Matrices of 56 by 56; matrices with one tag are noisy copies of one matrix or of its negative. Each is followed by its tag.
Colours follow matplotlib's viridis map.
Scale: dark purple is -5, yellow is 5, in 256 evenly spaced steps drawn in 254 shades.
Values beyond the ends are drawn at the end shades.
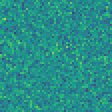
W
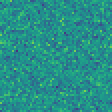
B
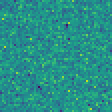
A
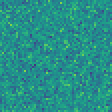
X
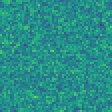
B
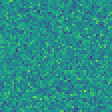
B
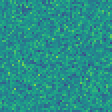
X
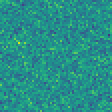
W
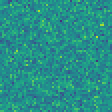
B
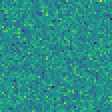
W
